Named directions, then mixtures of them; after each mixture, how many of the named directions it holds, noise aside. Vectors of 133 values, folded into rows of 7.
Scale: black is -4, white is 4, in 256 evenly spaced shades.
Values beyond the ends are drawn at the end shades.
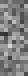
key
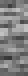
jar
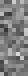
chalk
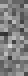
one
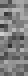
three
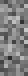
three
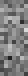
three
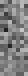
two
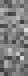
three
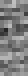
two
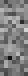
three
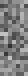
one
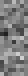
three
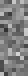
one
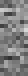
two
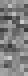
two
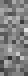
three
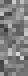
one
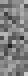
one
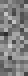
one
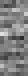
three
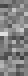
three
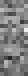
three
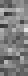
two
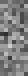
one
